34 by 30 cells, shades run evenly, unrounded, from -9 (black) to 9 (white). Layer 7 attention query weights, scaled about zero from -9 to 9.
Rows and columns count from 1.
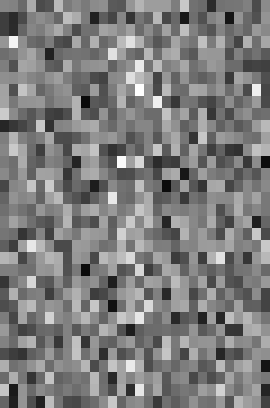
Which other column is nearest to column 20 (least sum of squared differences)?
23
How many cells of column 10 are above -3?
30
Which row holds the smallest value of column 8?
15
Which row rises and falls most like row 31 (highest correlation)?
7
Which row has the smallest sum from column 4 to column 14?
10
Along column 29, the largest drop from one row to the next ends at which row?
19
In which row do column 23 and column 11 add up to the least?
16
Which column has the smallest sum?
26
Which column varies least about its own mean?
22
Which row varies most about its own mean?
14
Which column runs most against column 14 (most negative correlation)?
20
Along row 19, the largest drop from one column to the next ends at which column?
29
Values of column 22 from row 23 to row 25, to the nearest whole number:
1 -1 -4
